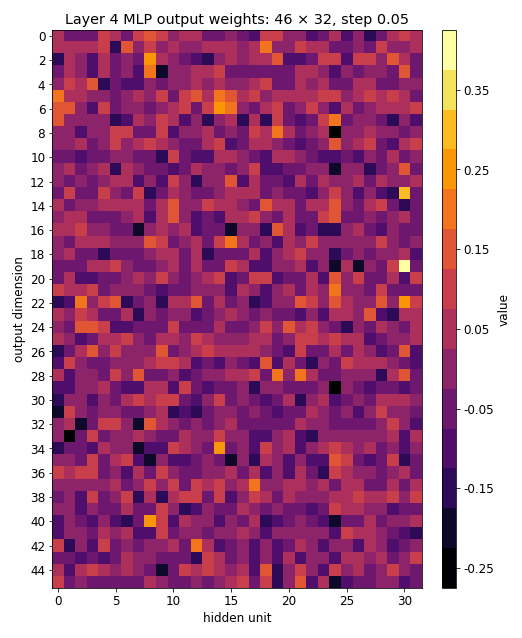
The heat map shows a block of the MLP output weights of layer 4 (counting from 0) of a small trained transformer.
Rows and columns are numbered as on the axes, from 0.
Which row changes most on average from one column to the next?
22
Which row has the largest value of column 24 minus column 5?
7
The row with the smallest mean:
29
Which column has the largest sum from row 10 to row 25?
30
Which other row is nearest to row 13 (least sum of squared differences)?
15
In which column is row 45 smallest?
24
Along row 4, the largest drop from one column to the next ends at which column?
4
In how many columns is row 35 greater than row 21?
7
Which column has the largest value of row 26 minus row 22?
9
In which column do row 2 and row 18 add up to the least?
13
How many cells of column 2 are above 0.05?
5
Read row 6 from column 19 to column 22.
0.1 -0.05 0 0.1
